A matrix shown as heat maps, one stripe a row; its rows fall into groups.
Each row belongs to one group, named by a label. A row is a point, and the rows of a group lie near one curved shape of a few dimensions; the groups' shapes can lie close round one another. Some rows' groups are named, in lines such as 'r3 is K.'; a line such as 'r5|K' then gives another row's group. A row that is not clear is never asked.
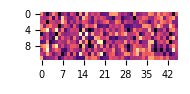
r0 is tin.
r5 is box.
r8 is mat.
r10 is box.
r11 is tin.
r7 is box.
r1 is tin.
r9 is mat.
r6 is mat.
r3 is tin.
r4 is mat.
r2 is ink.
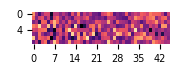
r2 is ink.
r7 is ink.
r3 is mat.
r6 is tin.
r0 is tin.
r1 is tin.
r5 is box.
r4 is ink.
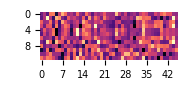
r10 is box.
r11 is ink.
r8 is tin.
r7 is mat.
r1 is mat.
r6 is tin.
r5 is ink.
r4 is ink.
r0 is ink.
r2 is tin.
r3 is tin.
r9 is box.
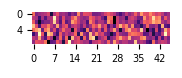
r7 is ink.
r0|tin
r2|tin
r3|ink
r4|mat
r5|mat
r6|box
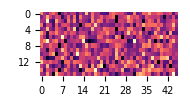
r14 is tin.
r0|tin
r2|box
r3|tin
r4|box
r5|ink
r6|tin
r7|mat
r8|tin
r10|ink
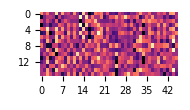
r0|mat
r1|box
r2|tin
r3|box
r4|mat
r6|mat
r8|tin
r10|ink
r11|box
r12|box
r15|box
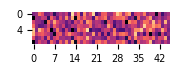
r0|box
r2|tin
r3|tin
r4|tin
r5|ink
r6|tin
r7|box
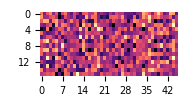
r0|tin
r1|tin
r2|mat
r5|tin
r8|tin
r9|mat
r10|tin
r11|mat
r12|tin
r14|tin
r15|ink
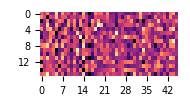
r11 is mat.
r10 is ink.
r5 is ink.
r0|mat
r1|ink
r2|box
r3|box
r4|tin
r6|box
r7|tin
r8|mat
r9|ink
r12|box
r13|tin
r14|box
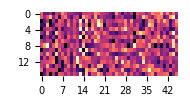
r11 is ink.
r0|tin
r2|box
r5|mat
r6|box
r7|tin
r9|box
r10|mat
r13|box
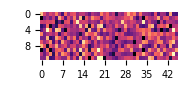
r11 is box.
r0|ink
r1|box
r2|ink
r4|mat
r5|tin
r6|box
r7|tin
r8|ink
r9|box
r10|tin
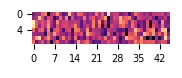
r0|ink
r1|box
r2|ink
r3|ink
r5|tin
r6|mat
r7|tin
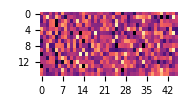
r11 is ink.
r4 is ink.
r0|tin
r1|mat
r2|ink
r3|ink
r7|box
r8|box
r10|box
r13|box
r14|tin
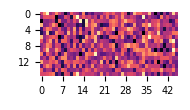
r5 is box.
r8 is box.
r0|mat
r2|box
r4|box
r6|tin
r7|tin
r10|tin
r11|ink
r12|ink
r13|box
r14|tin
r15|ink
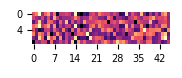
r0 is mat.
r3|mat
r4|tin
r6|mat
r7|box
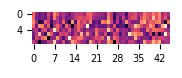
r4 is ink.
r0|tin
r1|tin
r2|tin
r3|tin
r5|mat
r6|ink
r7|tin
